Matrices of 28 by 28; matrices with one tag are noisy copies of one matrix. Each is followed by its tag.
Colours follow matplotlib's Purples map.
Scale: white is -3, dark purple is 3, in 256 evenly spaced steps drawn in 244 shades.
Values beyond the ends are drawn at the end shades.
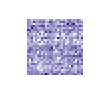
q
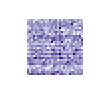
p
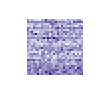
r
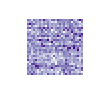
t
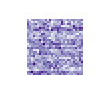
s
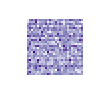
t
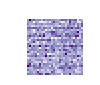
t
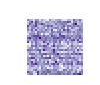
p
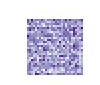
t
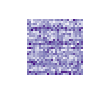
s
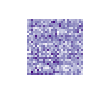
p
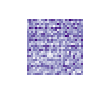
t
